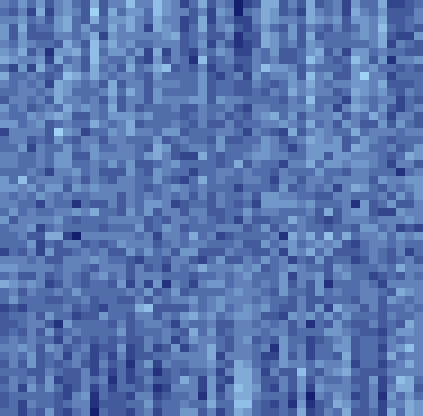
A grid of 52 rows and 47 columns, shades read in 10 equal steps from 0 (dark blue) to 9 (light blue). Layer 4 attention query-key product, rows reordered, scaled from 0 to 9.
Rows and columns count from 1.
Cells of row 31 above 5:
6
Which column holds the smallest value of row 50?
35
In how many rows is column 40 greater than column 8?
15
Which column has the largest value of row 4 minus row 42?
43
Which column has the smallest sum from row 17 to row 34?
24
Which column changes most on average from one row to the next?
45
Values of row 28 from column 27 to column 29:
2 5 3
